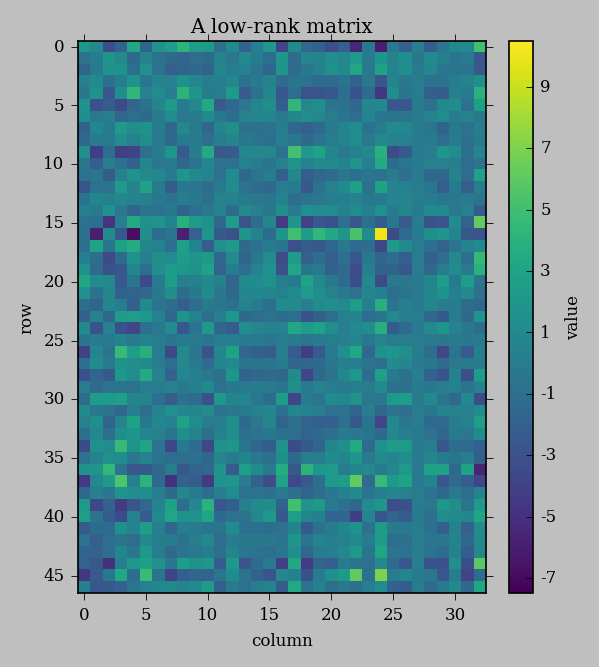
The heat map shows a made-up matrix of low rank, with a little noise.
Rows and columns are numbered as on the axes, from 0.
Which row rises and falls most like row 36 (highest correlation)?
14
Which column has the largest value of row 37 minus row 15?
22
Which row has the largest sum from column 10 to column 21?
16
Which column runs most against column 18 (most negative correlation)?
12
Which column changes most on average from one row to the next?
24
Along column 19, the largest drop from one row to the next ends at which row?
17
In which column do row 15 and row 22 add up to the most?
32
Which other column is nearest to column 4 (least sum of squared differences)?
8
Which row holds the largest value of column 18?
36
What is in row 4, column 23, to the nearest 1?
-1
